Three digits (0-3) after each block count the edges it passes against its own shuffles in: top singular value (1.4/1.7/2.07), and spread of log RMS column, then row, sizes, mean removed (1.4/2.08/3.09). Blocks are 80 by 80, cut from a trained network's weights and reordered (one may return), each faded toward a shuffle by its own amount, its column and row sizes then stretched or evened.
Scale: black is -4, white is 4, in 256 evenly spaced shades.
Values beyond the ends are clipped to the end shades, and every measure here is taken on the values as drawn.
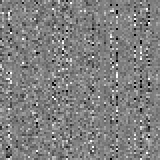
1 3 0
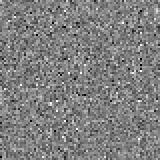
0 1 1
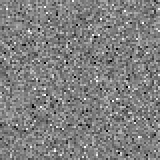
0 0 0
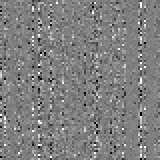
1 3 0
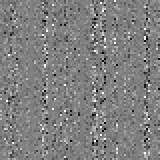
0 3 0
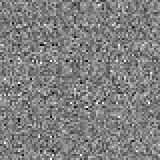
2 1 1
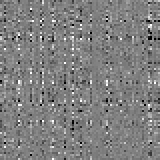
3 3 2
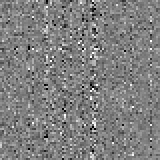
1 3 0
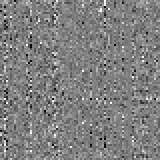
1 3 0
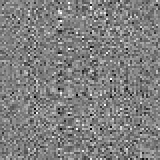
3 2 1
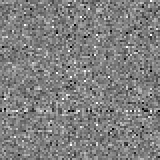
1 1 1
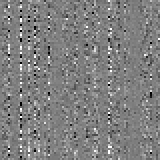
3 3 0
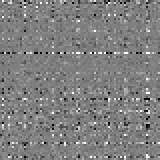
3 2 3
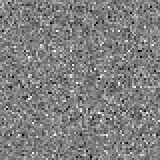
1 0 1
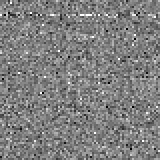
1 0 1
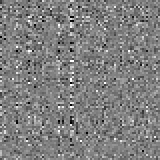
3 2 2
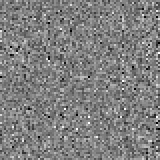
0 2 1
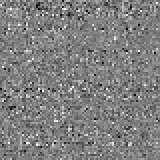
1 1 2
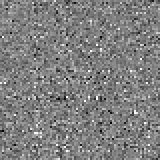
1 1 2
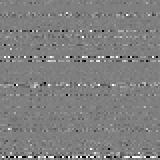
3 0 3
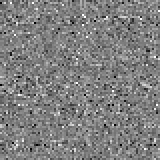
1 0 2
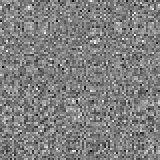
3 0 1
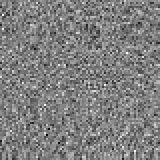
3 0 1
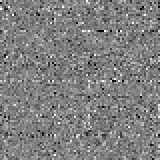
1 1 2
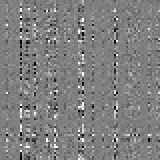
3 3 2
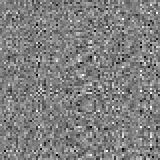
3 2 1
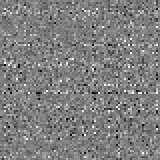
2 2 2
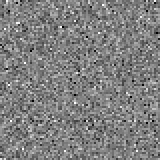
1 0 0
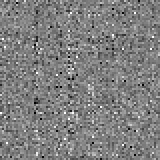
0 2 1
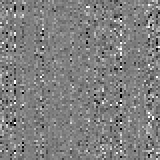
1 3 0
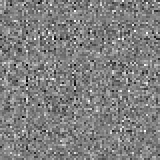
2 1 2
